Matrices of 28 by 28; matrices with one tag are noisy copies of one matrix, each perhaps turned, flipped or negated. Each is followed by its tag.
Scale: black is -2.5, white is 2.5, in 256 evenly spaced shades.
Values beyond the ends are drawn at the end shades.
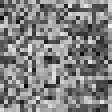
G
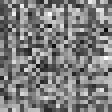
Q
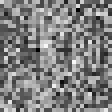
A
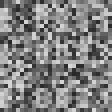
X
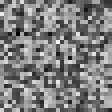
X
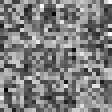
X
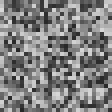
X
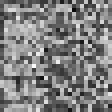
G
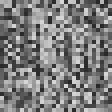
A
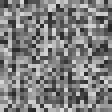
Q
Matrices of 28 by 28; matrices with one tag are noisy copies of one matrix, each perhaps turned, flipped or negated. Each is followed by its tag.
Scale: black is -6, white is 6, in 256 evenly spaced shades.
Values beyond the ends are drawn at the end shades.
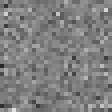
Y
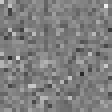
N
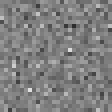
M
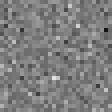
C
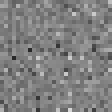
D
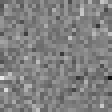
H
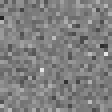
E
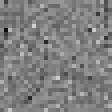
C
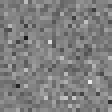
M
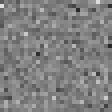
Y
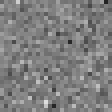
E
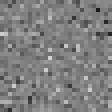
H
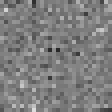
H
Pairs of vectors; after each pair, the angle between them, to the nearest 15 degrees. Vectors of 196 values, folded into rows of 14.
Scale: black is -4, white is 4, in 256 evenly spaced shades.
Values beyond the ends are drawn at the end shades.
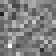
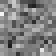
150 degrees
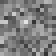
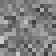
30 degrees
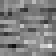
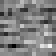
15 degrees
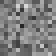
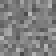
90 degrees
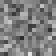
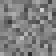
135 degrees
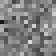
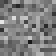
150 degrees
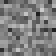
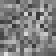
75 degrees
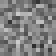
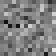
75 degrees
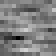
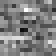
135 degrees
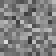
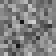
120 degrees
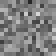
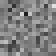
120 degrees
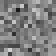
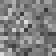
75 degrees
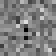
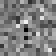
15 degrees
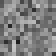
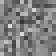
150 degrees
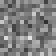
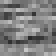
105 degrees
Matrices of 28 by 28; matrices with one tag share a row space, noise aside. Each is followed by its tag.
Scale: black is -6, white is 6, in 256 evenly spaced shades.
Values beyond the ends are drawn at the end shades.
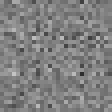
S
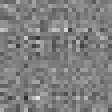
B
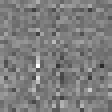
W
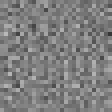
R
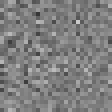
B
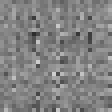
W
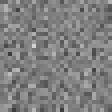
R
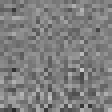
S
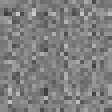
R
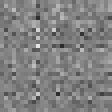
W
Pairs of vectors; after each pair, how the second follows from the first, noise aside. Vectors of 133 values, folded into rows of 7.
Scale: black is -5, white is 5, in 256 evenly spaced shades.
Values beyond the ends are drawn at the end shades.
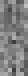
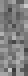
copied.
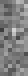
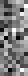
scaled up.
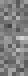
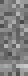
wrapped around.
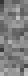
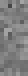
wrapped around, shrunk.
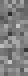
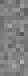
wrapped around, negated, shrunk.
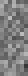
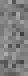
negated, partly zeroed.
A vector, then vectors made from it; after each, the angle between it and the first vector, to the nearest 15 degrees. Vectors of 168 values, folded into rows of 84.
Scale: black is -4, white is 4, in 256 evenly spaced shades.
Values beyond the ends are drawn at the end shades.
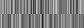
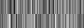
105 degrees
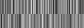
165 degrees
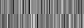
90 degrees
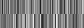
75 degrees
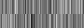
105 degrees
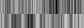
120 degrees
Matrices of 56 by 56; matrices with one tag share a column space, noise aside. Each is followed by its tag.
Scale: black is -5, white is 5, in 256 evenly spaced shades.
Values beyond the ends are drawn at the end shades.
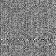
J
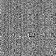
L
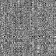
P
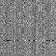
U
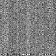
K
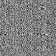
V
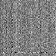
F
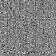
F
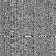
P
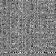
F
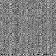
K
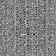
V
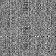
P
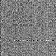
U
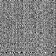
F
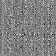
V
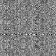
V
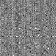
P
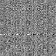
V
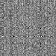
P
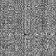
V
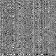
K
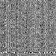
F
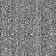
V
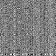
K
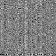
K
